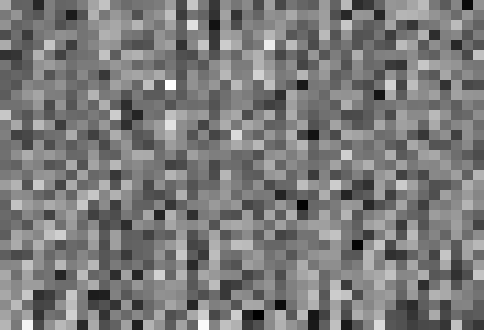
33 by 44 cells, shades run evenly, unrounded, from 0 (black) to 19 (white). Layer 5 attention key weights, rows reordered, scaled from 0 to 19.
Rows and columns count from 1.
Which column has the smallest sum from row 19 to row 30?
18
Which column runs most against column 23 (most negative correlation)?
19
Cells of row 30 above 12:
8
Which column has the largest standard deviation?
32
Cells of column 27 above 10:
12
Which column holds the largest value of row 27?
3
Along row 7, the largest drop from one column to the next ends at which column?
28
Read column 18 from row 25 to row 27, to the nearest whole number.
5 7 3
